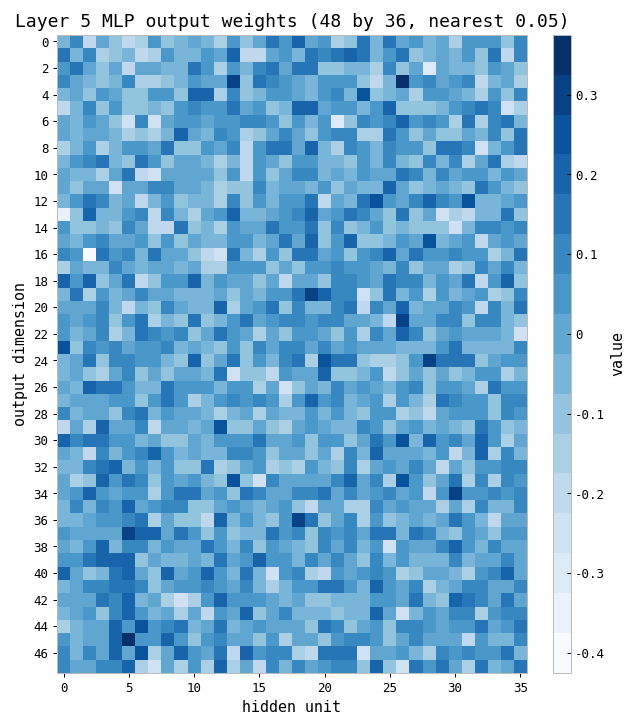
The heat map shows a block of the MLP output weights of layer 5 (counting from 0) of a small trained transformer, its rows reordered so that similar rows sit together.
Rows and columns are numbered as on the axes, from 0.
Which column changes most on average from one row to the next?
2
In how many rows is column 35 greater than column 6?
24
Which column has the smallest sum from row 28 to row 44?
23
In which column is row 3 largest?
26
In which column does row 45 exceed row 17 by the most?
5
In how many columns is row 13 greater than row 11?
19
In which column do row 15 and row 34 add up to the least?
7
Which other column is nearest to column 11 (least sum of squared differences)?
33
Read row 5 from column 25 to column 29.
0.2 -0.1 -0.1 -0.1 -0.05
